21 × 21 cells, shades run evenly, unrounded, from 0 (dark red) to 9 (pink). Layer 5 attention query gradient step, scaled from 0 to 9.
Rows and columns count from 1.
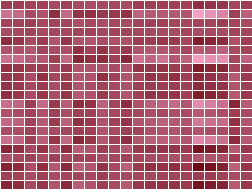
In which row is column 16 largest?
7
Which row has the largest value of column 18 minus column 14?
2
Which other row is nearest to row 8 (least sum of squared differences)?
5
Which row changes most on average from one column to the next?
12
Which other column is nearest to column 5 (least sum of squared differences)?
8
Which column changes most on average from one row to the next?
17
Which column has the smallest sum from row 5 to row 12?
9
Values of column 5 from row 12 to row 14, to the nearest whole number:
3 3 3
